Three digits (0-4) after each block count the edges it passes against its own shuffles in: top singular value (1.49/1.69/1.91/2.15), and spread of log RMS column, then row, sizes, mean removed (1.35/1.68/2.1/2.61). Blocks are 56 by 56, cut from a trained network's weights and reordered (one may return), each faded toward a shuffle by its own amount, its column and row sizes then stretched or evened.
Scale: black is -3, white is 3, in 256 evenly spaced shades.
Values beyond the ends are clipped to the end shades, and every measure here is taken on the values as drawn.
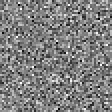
1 1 0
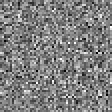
2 1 2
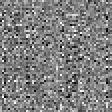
1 3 2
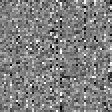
0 4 1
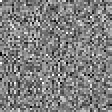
3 2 1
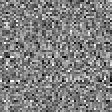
3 1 2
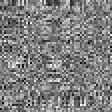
4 1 3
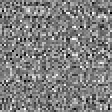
2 0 3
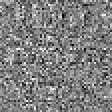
2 2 2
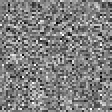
3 2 1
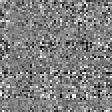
0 3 4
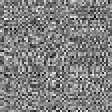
4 0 2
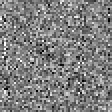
0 2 0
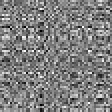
4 2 3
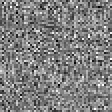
3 1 1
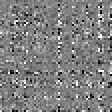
0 4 4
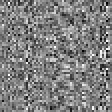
4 4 0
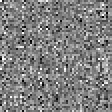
0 4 1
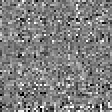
0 3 4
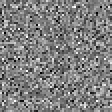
1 1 2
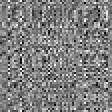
4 4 2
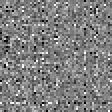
0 4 1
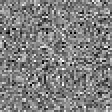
2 1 2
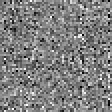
0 3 0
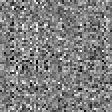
3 3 2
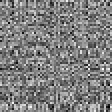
4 2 2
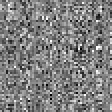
3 4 1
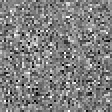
0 3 2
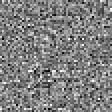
1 0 2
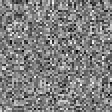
4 2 1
